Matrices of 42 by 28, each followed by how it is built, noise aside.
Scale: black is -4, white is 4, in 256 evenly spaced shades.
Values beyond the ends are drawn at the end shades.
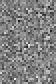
repeating rows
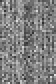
blocks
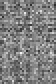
blocks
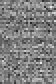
blocks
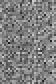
repeating rows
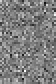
low rank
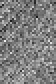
Hankel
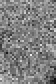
smooth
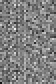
repeating rows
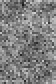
smooth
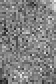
smooth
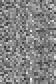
repeating rows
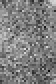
smooth
